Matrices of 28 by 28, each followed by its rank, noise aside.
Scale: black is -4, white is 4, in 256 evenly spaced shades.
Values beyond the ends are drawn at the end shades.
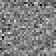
six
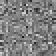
six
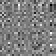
three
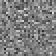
seven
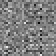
five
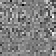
five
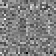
five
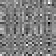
three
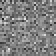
six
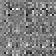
three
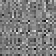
three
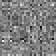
four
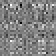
four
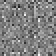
five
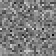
seven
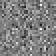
five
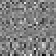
three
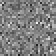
seven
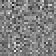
six
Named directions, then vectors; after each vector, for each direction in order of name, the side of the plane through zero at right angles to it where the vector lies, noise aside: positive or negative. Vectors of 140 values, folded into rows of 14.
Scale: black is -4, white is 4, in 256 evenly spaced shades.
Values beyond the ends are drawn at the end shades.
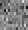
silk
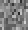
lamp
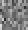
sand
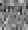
negative, positive, positive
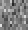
positive, positive, negative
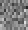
positive, positive, positive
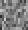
positive, negative, negative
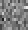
negative, negative, negative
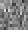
positive, positive, negative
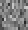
negative, negative, negative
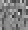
negative, positive, negative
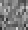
positive, negative, negative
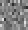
positive, positive, positive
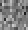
negative, positive, positive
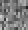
negative, positive, positive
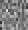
positive, negative, positive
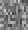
positive, positive, negative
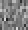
positive, negative, negative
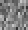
negative, positive, positive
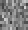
negative, negative, positive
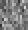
negative, negative, positive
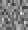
positive, positive, positive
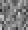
negative, positive, positive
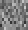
negative, negative, positive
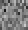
positive, negative, positive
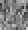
negative, positive, positive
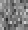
positive, positive, negative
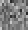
negative, positive, negative
